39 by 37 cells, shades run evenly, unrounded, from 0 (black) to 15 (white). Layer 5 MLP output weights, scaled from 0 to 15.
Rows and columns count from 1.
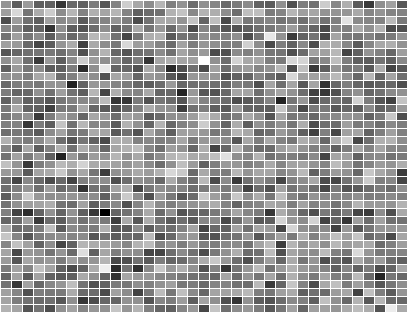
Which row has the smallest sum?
27
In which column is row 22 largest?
16
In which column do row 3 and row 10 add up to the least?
21
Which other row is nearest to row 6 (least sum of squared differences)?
15
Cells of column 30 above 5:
30
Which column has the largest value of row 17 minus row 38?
22
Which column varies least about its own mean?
18
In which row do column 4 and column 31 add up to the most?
10
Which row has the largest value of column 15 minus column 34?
1
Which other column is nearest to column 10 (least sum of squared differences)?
9
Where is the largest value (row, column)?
8, 19
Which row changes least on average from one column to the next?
26
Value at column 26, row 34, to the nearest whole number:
9
